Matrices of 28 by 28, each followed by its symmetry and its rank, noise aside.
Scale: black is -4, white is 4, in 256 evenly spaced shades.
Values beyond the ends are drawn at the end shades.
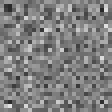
symmetric, rank four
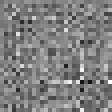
symmetric, rank four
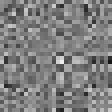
symmetric, rank three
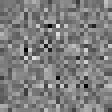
symmetric, rank four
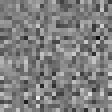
antisymmetric, rank four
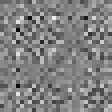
symmetric, rank four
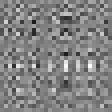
no symmetry, rank three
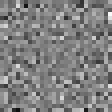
antisymmetric, rank four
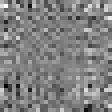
no symmetry, rank four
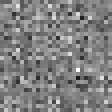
no symmetry, rank five
